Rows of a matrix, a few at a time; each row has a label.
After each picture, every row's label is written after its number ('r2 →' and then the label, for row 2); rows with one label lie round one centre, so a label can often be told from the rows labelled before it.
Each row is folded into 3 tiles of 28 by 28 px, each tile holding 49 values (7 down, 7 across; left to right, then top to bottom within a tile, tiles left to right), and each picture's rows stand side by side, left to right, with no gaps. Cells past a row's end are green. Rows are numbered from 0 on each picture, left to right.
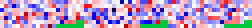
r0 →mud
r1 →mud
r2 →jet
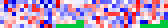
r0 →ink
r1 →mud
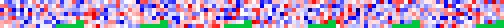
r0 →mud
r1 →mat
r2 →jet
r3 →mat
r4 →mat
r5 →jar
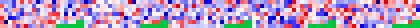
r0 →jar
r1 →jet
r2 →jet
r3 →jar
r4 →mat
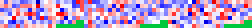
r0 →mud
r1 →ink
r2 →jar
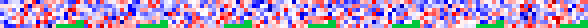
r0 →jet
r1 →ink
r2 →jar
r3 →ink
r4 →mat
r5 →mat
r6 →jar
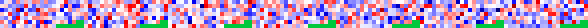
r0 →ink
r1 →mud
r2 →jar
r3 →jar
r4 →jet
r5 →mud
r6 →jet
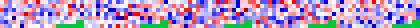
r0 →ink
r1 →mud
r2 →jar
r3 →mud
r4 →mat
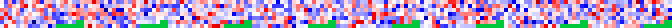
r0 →mat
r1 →mat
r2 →ink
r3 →jet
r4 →jet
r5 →jet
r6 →mud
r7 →mat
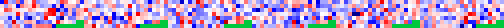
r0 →jet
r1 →jar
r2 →jet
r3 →mud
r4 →jar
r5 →jet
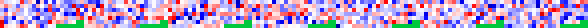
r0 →jar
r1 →mud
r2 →jar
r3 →mud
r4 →jar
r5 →jet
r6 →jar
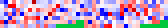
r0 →jet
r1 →jar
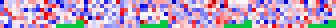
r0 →jet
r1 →jet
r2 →jar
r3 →jar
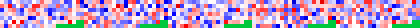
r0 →jet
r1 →mat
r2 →jet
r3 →mat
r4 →jet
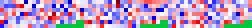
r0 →jar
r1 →jet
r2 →ink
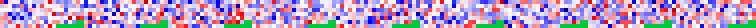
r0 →jar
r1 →mat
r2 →jet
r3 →jar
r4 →mud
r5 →jar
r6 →jet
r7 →mud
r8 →jet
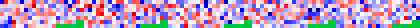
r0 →jet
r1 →mud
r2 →mud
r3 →mat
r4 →jet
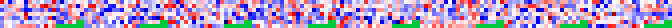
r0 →mud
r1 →mud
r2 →mud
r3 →mud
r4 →mud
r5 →jar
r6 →mat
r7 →ink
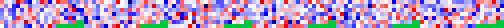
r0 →ink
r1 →ink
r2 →ink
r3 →ink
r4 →jar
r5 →mat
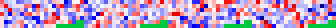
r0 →jar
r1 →jet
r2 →mat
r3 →jet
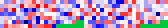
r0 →mud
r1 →jar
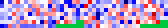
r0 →jet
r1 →ink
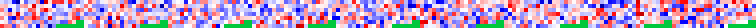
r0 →mat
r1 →ink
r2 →mat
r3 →ink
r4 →mud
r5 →mat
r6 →jet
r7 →jar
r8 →mat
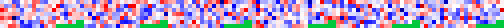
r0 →mat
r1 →jet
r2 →jar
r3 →mud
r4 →mat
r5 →mud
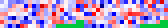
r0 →jar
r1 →jet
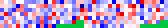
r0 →mud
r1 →mat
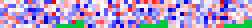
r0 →mud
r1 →mat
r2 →mud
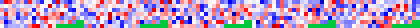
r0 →jar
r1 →mud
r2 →jar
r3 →jar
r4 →ink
